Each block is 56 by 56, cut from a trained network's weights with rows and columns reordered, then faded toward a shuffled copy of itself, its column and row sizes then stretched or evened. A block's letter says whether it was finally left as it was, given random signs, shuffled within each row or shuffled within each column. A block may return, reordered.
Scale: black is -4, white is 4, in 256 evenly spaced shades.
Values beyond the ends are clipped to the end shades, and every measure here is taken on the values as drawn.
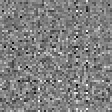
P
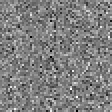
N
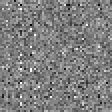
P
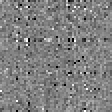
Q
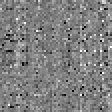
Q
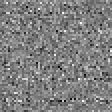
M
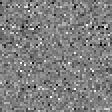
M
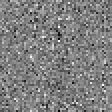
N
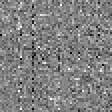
P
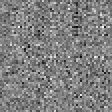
Q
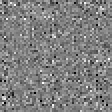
P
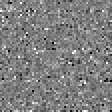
M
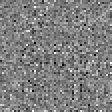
Q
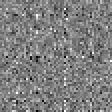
Q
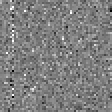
N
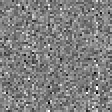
N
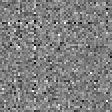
P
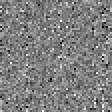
N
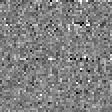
P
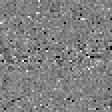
M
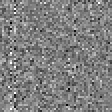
N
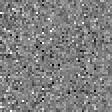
N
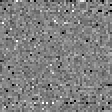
M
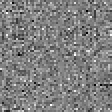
Q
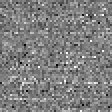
M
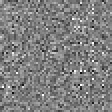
Q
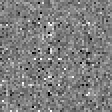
P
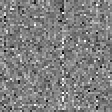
N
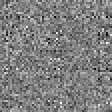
P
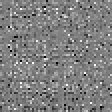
Q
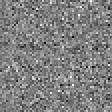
P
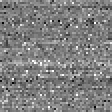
M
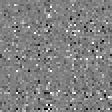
P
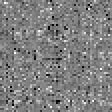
Q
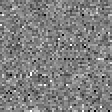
M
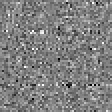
P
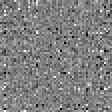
Q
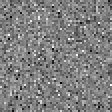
N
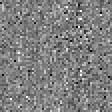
N
